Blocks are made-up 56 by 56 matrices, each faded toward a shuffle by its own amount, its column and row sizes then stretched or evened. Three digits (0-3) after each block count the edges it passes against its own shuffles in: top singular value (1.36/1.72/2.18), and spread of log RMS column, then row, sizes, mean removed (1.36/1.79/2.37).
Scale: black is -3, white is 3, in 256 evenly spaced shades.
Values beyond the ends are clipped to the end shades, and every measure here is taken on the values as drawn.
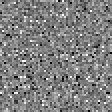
1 0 1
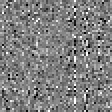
2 3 0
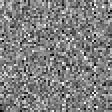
2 1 0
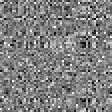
3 1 2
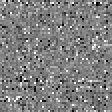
0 1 2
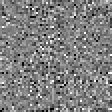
2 1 1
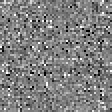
1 1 1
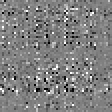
2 3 3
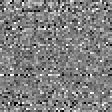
1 0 3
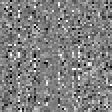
2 3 0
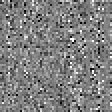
0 3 0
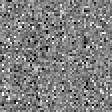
0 2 1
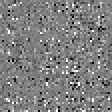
0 3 2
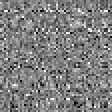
3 0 2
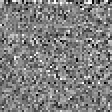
2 1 2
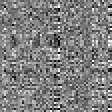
3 3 0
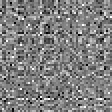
3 1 2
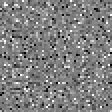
1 0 1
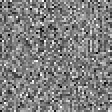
2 1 0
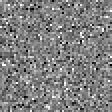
0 0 1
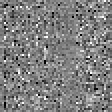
0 3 0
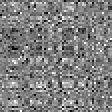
3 1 1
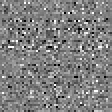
1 2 3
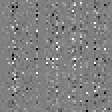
1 3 1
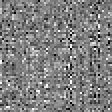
2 3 0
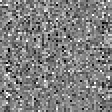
1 2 0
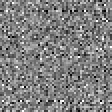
1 1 2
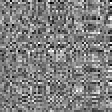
3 2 3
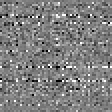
2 1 3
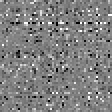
2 2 3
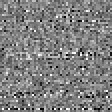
1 0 3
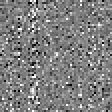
1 3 0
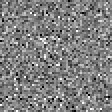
0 0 1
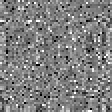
2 1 0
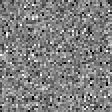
0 1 1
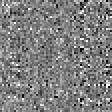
2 2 1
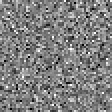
2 0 0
